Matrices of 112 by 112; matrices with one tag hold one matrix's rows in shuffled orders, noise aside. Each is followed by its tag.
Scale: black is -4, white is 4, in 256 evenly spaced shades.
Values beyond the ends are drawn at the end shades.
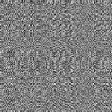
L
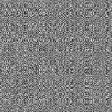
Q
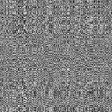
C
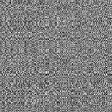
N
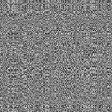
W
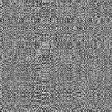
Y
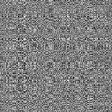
C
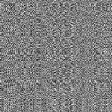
L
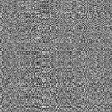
Y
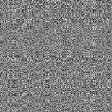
W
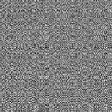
N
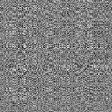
C
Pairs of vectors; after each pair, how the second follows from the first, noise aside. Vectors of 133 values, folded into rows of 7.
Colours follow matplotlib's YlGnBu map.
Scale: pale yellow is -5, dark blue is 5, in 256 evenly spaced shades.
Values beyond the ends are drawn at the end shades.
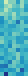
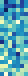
negated, scaled up.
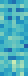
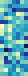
wrapped around, scaled up.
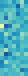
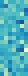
reversed.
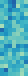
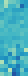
reversed, partly zeroed.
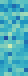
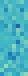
wrapped around, partly zeroed.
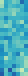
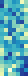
negated, scaled up.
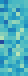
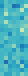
wrapped around, partly zeroed.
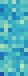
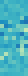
reversed, partly zeroed.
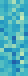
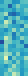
reversed.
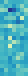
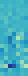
wrapped around, partly zeroed.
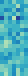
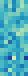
reversed.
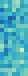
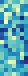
wrapped around, scaled up.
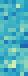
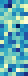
wrapped around, scaled up.
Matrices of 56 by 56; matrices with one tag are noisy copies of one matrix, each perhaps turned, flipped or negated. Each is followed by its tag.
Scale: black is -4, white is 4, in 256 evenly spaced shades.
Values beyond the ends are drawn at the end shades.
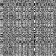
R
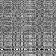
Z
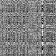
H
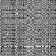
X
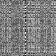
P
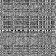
P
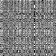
R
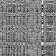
H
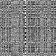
P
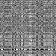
Z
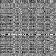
R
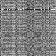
X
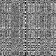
P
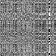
Z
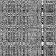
H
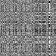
Z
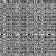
R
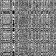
H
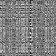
P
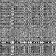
H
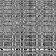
Z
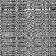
X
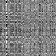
Z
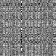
R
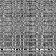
Z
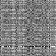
X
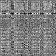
H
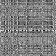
P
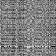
X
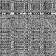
H
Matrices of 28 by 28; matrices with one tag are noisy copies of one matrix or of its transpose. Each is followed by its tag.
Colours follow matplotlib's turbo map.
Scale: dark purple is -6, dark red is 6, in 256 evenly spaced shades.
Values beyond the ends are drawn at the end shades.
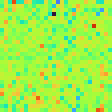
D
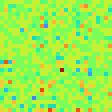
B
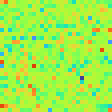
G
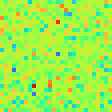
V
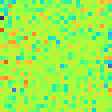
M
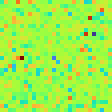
V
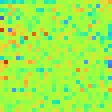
M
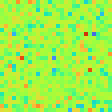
V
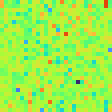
G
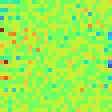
M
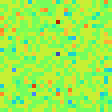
V
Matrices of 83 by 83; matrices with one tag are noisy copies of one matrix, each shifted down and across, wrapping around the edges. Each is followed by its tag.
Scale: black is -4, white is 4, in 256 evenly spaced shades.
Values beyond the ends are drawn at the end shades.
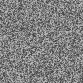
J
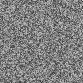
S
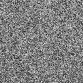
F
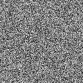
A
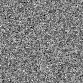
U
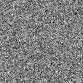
A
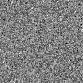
A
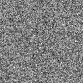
A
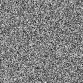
U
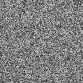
F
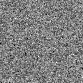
A
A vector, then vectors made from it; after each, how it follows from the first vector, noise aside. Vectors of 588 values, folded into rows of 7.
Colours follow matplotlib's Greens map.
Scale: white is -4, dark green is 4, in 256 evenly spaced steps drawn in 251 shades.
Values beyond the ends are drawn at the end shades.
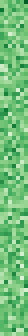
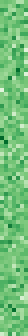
wrapped around, partly zeroed.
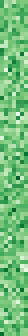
reversed.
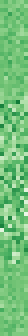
wrapped around, partly zeroed.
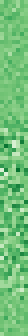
wrapped around, partly zeroed.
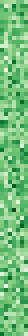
reversed.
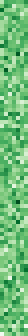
reversed, negated.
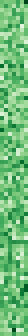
sign-scrambled.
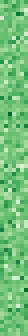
wrapped around, partly zeroed.
